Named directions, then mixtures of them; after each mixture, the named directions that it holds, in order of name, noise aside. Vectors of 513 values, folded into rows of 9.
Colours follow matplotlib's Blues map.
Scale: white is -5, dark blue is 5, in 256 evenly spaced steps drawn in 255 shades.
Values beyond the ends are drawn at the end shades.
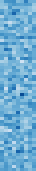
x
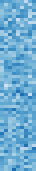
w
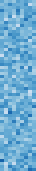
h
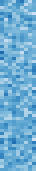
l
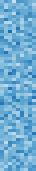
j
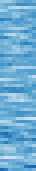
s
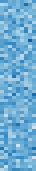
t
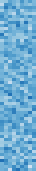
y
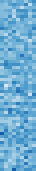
h, s, w.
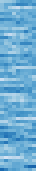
s.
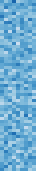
j.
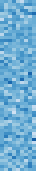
l, y.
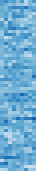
h, s, w.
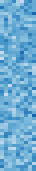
l.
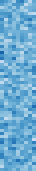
l.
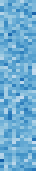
h, l.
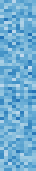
h, j.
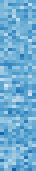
h, s, w.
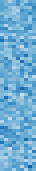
s, x, y.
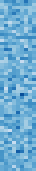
x.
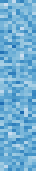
j, l, t.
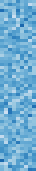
h.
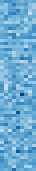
w, x.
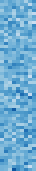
w, y.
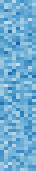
j.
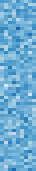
h, j, w.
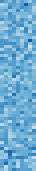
t.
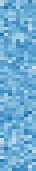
l, y.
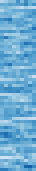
s.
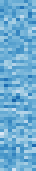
s, w.
